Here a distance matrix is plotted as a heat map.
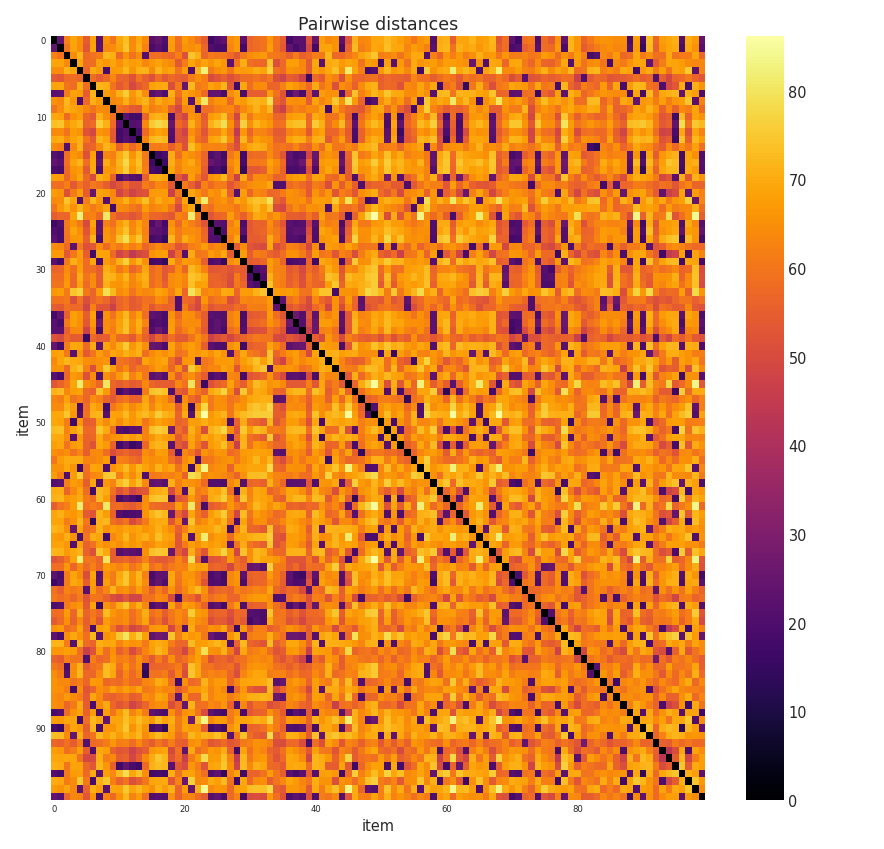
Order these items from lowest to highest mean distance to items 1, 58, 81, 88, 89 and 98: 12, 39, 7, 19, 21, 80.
7, 39, 21, 19, 80, 12
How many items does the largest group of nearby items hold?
24
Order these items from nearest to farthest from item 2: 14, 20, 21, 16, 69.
14, 20, 16, 69, 21
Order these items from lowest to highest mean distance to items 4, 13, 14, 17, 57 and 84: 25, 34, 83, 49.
83, 34, 25, 49
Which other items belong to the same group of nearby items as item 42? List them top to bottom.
9, 22, 55
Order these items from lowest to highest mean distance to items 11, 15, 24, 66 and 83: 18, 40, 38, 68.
38, 40, 18, 68
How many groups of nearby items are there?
13
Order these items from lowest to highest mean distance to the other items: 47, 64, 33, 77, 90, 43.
90, 77, 47, 64, 43, 33
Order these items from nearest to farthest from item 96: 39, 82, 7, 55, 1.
1, 7, 39, 82, 55
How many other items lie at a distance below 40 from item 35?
7
